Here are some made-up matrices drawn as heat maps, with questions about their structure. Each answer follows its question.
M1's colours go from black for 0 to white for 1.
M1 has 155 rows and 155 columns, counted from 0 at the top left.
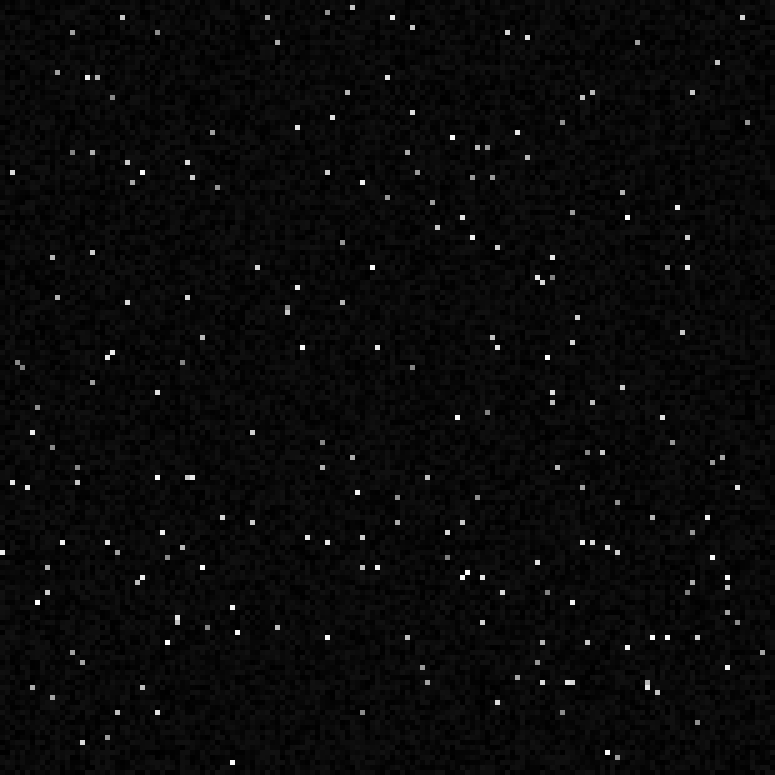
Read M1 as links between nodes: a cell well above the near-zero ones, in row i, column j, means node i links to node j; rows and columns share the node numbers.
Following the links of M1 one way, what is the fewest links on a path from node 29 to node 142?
5
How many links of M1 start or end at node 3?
5
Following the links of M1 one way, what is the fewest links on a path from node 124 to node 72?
6
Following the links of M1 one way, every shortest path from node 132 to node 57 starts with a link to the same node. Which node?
node 107
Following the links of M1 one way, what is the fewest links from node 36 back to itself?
2
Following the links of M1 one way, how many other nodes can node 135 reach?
8
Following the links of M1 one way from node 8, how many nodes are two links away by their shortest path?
7
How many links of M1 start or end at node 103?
5
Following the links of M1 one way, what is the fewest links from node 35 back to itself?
3
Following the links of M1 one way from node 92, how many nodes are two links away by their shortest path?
4
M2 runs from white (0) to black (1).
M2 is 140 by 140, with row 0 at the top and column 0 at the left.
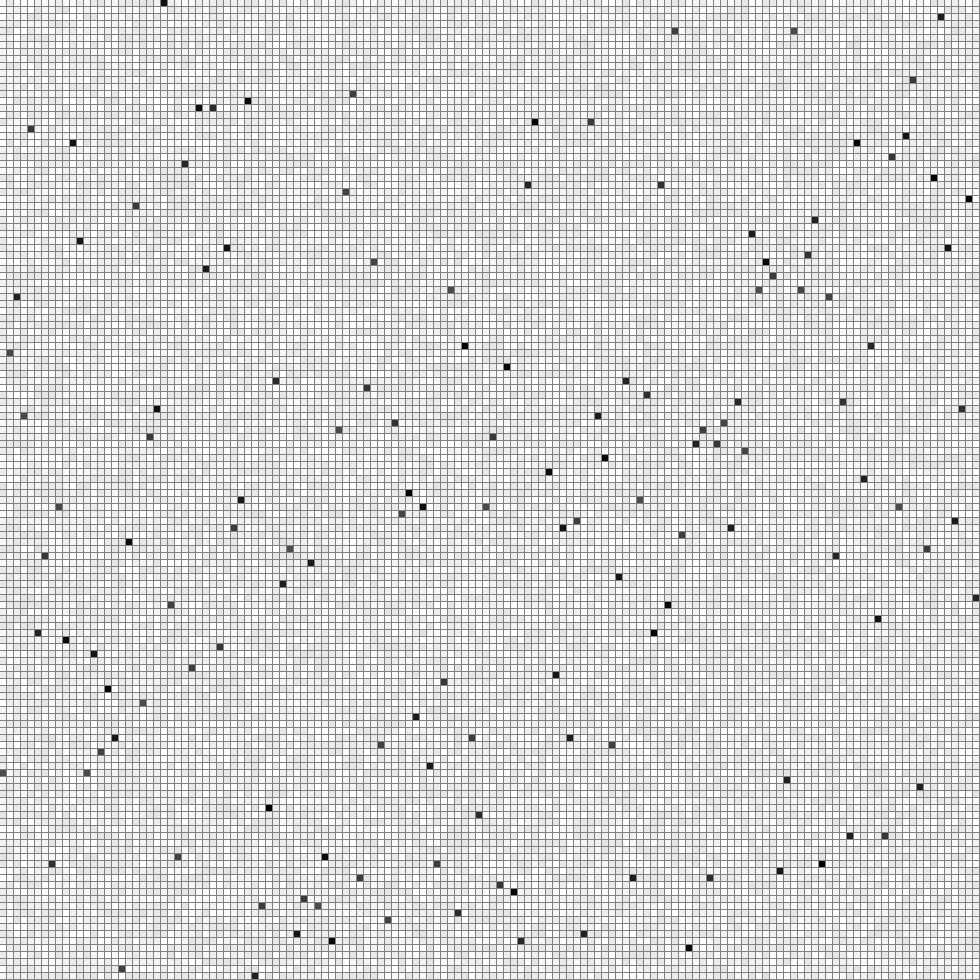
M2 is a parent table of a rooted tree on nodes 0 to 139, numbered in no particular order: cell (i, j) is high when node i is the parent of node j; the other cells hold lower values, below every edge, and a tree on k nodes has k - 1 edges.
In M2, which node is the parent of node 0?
110
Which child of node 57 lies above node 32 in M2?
105
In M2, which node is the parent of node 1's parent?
13
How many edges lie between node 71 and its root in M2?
7
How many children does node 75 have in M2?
3
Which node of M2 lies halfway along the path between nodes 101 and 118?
74
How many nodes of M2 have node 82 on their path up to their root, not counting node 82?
10
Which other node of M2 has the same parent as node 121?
126
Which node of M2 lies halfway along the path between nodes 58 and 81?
73
